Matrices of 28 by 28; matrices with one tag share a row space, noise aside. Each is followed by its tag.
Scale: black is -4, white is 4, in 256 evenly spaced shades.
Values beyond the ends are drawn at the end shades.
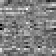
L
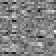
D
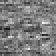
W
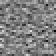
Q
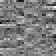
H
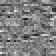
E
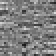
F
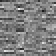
H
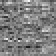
W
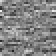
L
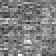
W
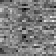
F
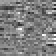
H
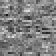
W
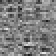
W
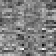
H
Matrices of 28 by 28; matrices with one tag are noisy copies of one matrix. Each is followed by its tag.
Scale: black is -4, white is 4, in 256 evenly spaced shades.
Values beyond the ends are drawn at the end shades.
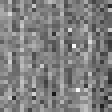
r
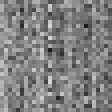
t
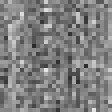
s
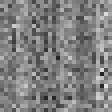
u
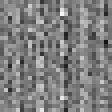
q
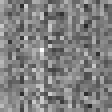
t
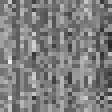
r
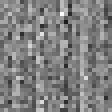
q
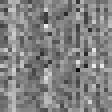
s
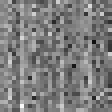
r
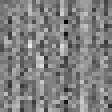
q
